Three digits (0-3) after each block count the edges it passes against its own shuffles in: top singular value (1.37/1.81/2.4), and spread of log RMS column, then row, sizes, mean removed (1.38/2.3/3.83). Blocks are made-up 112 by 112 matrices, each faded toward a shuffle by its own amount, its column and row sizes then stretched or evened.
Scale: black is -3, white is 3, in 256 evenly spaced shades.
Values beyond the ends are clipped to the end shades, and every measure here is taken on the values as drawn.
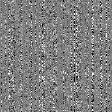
1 3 0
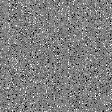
0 2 0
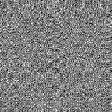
3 0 0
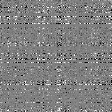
2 2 3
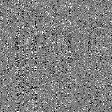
2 2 0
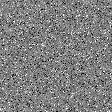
0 0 0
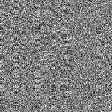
3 1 0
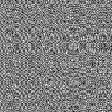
3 0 0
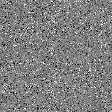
0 1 1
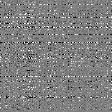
1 2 3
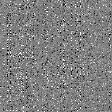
0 2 1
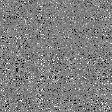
0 1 2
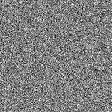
2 0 0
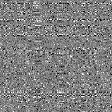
3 1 2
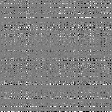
2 2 3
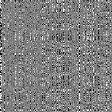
3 3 1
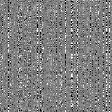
3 3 0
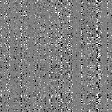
3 3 1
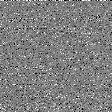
2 0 2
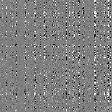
3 3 2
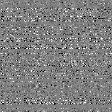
1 1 3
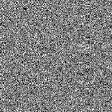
2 1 1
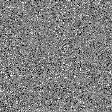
0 1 1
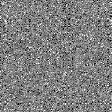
2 1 1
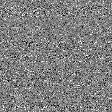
1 0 2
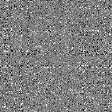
1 2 2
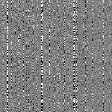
3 3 0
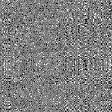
3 2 1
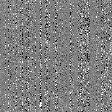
0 3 0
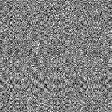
3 1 0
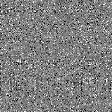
2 1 1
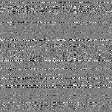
2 1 3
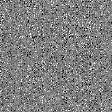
0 2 1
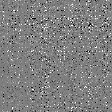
0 2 2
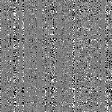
2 3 2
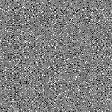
3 1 1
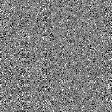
2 2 0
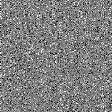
2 1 0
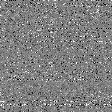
0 0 2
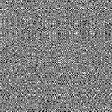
3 1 2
